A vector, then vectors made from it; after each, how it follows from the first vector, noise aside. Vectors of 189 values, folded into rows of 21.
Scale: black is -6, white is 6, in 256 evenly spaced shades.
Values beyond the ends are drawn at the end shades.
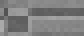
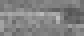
wrapped around, partly zeroed.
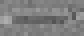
wrapped around, partly zeroed.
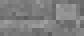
reversed, negated, shrunk.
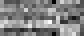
wrapped around, negated, scaled up.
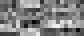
wrapped around, negated, scaled up.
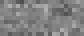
wrapped around, partly zeroed.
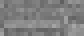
wrapped around, negated, shrunk.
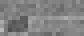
partly zeroed.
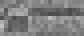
copied.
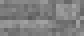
reversed, negated, shrunk.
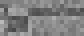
copied.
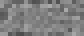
wrapped around, partly zeroed.
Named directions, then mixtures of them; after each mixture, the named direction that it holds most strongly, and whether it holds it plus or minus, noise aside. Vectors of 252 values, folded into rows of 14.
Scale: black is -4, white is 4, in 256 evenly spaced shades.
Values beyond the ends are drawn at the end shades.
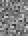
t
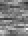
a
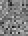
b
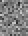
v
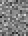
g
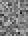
v, minus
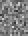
v, minus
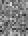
g, minus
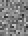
t, minus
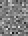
b, minus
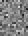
t, minus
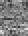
a, plus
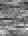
a, plus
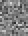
v, minus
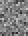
g, plus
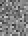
t, plus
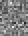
b, minus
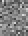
v, plus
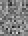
b, plus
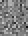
b, minus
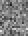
b, plus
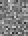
b, minus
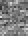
a, plus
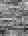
a, minus
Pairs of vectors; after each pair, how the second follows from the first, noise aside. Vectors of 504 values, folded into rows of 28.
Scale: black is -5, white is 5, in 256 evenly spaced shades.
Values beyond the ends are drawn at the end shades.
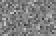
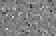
reversed, negated, partly zeroed.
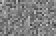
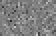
reversed, negated, partly zeroed.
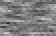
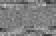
reversed, negated, partly zeroed.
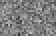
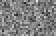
reversed, negated.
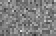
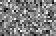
scaled up.
